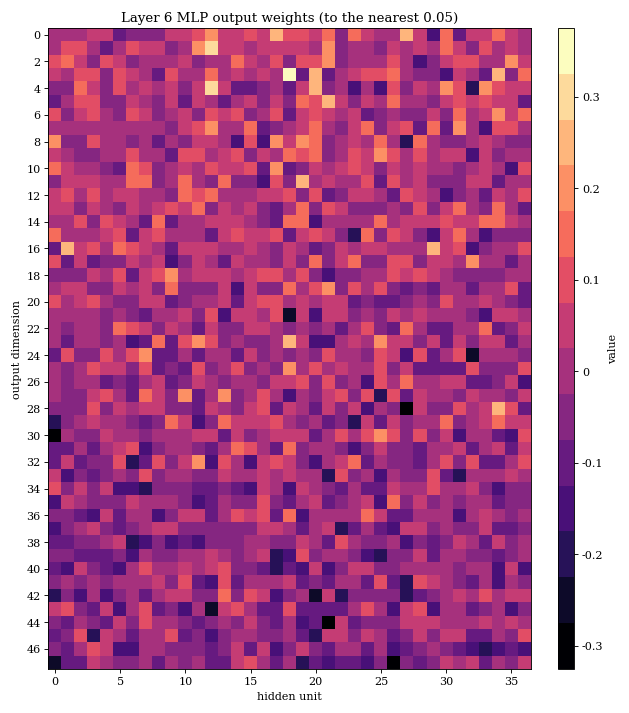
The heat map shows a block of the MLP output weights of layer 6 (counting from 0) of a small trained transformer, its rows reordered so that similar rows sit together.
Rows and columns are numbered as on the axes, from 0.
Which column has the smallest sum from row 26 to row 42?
0
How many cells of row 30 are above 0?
14
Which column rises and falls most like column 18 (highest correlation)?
25
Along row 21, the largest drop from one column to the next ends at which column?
18
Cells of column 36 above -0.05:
32
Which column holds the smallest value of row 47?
26
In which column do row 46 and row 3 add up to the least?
33
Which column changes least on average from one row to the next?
2
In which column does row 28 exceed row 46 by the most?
34
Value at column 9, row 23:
-0.1
